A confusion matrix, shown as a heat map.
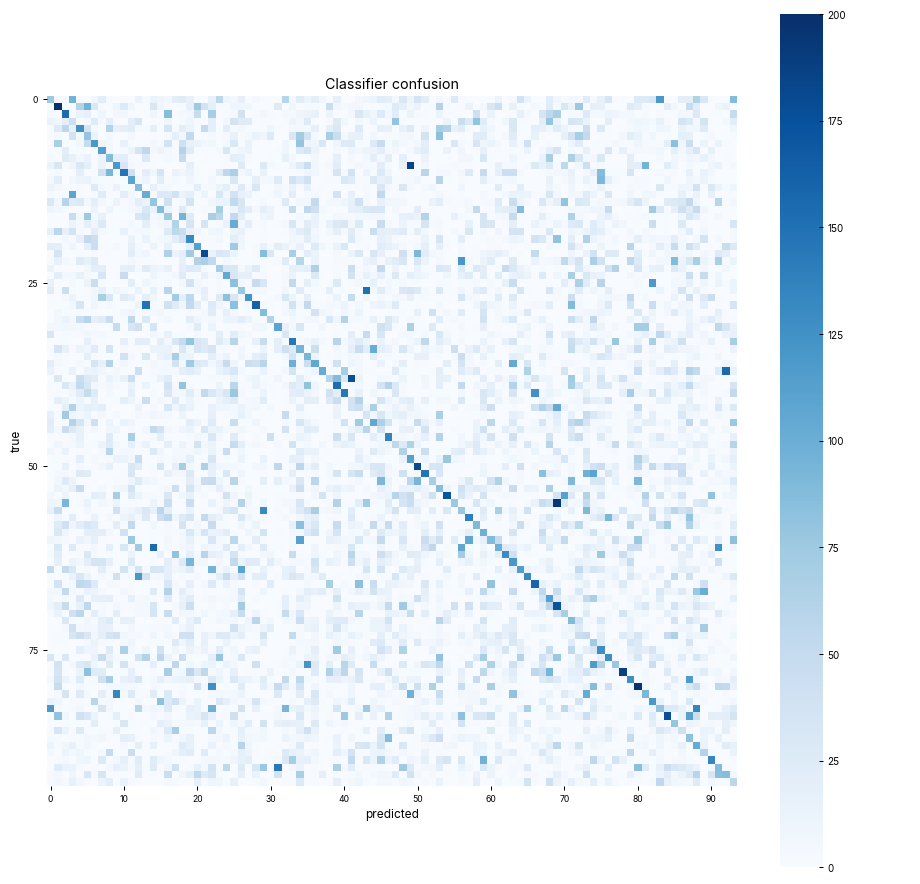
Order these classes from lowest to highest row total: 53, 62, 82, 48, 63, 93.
93, 48, 82, 53, 63, 62
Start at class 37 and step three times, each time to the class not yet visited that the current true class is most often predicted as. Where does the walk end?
31
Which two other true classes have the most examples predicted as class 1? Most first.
84, 6
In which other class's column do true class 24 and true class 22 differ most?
56
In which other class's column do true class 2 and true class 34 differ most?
44
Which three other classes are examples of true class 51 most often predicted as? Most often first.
74, 73, 67
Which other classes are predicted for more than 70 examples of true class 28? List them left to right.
13, 25, 71
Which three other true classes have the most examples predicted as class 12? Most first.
65, 61, 83
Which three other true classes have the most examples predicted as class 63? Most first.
36, 81, 39
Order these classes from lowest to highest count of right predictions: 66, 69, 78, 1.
66, 69, 78, 1
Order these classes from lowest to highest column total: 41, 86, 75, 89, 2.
89, 86, 2, 41, 75
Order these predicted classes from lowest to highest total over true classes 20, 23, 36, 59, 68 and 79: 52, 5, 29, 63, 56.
52, 5, 56, 29, 63
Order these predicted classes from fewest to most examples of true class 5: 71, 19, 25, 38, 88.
88, 25, 71, 19, 38
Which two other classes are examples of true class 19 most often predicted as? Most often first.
69, 73
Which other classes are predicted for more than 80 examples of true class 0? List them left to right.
3, 83, 93
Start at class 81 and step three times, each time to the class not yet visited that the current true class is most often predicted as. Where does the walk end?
54
